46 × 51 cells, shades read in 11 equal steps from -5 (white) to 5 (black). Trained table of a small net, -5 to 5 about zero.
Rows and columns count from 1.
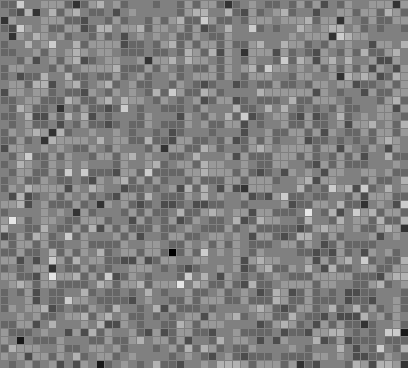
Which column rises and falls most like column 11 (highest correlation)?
19
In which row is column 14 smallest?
35
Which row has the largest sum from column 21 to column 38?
26
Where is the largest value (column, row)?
22, 32
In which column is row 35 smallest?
7
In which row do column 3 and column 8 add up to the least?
1
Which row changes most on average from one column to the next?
24
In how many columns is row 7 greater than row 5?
22
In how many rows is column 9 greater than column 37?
19
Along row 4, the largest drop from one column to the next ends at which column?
3
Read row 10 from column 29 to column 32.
-1 0 1 -1
